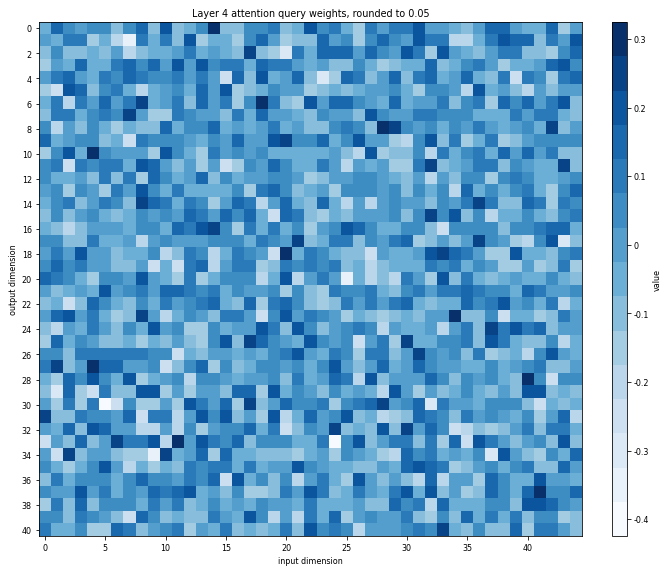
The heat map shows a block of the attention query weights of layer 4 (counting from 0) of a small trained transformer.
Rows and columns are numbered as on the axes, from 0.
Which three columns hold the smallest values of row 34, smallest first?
9, 37, 1
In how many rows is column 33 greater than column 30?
22
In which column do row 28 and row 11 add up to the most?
32
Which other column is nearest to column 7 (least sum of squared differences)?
6
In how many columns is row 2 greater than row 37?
16
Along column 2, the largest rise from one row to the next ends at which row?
23
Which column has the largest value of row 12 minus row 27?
10
